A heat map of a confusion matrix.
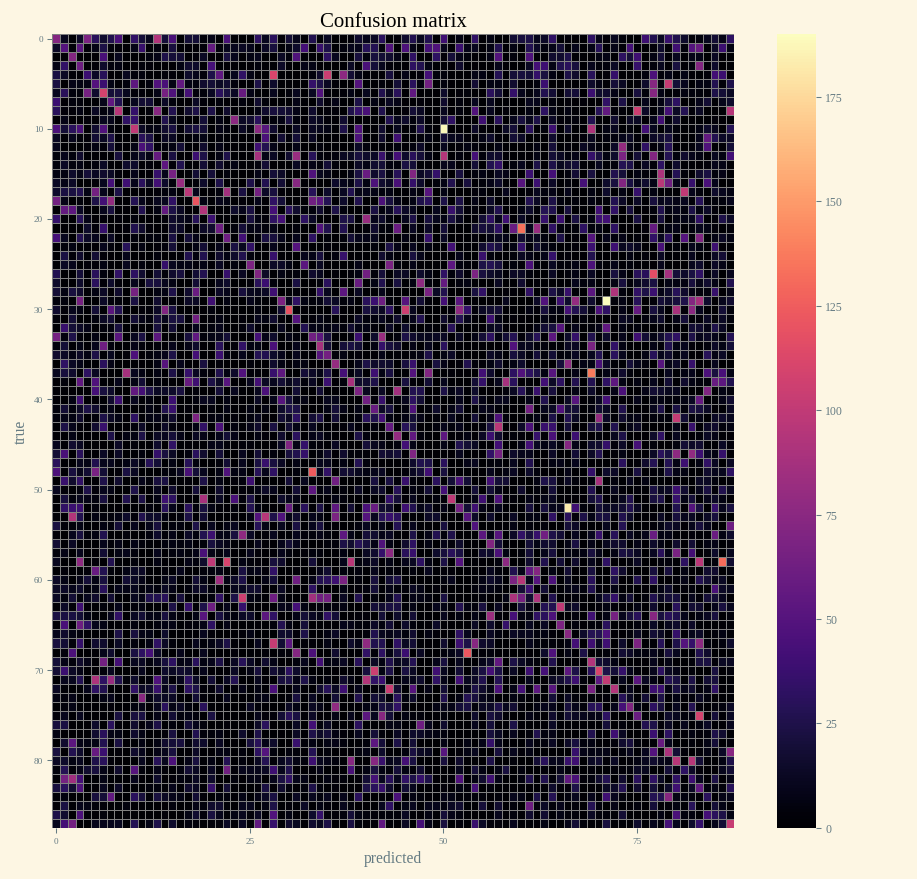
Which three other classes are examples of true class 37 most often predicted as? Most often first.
69, 9, 48
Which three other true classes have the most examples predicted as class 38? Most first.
58, 80, 81
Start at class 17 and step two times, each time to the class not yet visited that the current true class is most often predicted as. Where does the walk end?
22
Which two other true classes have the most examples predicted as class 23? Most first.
9, 51
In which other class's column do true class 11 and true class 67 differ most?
28
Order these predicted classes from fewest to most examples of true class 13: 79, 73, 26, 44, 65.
65, 79, 44, 73, 26
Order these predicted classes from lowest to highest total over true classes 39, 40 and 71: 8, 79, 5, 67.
79, 8, 67, 5
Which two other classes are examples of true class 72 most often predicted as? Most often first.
43, 69
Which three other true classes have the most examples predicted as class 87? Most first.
8, 79, 54
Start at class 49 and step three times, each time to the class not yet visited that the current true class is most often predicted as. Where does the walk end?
61
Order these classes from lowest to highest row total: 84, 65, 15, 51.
65, 84, 51, 15
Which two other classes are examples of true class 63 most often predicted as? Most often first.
65, 20
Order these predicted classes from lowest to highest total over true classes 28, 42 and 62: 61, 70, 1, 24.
1, 61, 70, 24
